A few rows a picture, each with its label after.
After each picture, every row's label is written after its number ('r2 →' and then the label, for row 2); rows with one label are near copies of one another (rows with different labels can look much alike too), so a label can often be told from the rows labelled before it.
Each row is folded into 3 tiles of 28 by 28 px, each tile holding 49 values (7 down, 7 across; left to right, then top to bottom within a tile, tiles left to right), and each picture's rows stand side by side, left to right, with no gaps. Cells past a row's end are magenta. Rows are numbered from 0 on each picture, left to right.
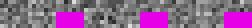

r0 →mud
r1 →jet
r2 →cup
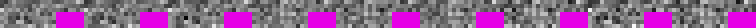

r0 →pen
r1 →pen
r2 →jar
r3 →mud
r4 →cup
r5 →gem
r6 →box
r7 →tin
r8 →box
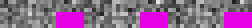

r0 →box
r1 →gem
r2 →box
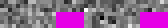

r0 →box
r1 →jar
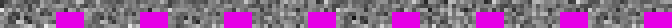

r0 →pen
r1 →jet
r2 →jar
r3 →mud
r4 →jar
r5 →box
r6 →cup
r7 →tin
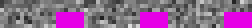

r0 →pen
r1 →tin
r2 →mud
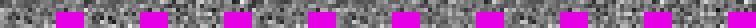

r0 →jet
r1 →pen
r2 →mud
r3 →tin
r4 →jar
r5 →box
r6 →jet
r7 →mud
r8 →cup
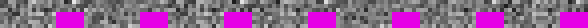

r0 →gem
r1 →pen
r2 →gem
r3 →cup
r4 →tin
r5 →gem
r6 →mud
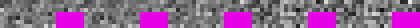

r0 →tin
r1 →pen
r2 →cup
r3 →gem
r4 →gem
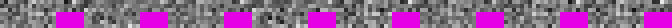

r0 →mud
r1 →pen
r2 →cup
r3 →jet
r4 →gem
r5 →box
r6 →mud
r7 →cup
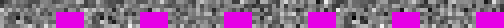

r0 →pen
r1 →jet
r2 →cup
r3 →mud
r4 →jar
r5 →box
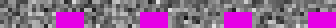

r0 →gem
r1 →box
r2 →jar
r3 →tin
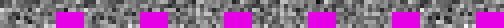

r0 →jet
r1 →tin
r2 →box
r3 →box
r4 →gem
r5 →tin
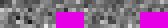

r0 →jet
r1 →pen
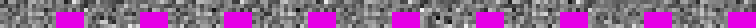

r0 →mud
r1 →tin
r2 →cup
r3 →gem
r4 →cup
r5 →jar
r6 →mud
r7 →pen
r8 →box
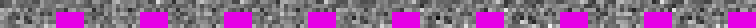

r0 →jet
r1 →gem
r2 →cup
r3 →cup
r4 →jet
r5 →jar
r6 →pen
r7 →gem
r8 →tin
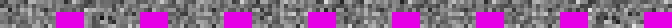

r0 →box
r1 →jar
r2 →gem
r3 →mud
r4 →box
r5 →mud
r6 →cup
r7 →pen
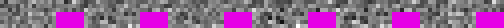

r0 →mud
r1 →tin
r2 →pen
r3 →jet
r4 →tin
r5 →gem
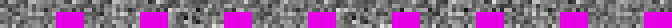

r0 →cup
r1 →gem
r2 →jet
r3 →gem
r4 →jet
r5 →gem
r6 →box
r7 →gem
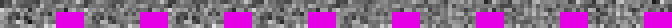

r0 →jet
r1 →pen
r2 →pen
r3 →tin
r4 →tin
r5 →mud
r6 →box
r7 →box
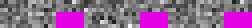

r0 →mud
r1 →pen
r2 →mud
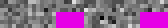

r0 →cup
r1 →jar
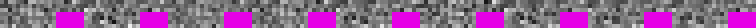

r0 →box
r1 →jet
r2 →box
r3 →box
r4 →tin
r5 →mud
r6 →jet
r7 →tin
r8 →tin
